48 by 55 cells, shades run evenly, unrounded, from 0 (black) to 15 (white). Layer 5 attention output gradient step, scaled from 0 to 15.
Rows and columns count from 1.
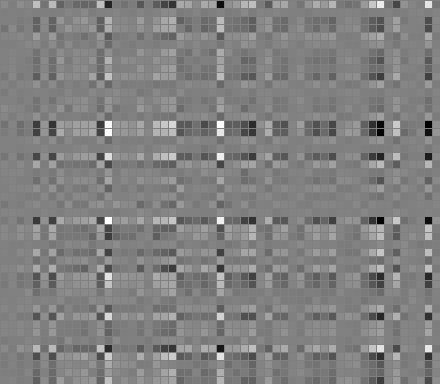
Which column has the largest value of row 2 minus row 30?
14
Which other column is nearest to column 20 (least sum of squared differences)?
34
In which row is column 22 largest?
16
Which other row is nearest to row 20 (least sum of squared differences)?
45
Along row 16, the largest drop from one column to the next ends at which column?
29
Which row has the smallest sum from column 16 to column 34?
1
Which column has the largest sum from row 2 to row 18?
28
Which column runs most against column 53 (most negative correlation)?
51
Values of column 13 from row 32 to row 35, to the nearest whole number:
10 7 10 5
